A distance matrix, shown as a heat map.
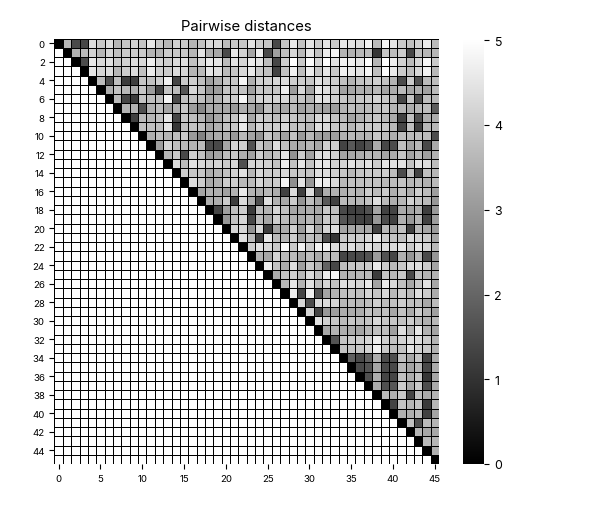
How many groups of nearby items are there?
10
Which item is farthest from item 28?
2
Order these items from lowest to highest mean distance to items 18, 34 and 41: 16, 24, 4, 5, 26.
4, 5, 16, 24, 26
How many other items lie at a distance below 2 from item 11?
10
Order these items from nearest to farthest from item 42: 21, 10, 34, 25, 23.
25, 23, 34, 10, 21
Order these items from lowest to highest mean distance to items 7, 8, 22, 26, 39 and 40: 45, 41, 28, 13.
45, 41, 13, 28
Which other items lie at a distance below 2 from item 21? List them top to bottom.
17, 24, 32, 33
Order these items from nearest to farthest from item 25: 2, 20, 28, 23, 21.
20, 23, 2, 28, 21
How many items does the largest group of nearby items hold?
11
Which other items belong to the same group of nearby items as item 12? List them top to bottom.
5, 15
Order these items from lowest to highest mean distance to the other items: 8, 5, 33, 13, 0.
8, 5, 33, 0, 13
